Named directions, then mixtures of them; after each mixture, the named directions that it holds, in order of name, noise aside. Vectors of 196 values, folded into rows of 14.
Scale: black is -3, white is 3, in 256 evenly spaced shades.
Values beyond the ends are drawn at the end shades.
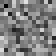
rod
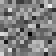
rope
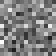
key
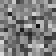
key, rod, rope.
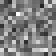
key, rod, rope.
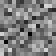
rope.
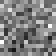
key.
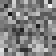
rod, rope.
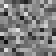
rod, rope.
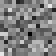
rope.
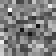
key, rod, rope.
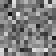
key, rod, rope.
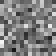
key.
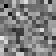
rod.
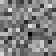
rope.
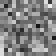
rod, rope.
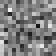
key, rod, rope.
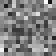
rod, rope.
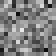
key, rod, rope.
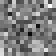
rod, rope.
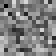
rod.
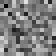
rod.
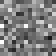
key.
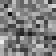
key, rod, rope.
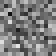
key, rod.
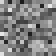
rope.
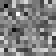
key, rod.
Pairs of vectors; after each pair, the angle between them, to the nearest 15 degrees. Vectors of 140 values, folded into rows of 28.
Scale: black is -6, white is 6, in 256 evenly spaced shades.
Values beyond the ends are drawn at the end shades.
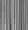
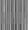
120 degrees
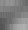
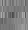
60 degrees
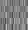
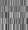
150 degrees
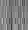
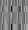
60 degrees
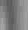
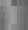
150 degrees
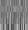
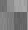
90 degrees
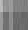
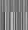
90 degrees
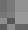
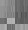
165 degrees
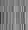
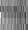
135 degrees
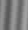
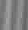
165 degrees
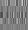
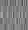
150 degrees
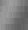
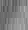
150 degrees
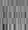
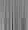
105 degrees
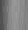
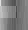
150 degrees
